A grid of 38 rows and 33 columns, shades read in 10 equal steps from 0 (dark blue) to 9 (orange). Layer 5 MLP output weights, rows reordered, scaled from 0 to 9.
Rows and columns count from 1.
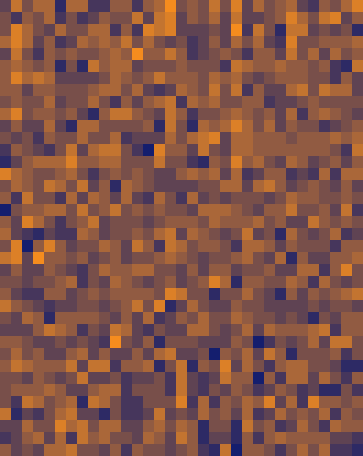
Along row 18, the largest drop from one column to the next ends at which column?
33
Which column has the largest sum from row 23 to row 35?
23
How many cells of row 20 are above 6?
2
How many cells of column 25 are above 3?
27
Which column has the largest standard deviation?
22
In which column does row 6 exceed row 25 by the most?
26
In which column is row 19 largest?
3
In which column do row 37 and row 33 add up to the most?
17
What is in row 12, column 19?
7
